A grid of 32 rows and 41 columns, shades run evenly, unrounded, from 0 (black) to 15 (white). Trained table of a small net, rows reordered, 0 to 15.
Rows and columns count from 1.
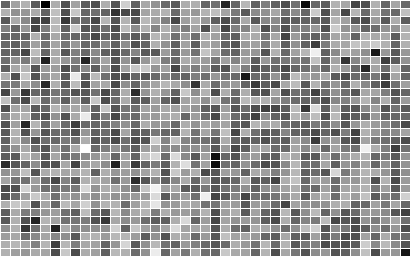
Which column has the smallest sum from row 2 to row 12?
12
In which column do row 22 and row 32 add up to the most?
16
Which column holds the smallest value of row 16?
3
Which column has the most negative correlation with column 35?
23
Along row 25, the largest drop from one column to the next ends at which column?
22
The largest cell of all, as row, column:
19, 9
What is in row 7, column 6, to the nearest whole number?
10
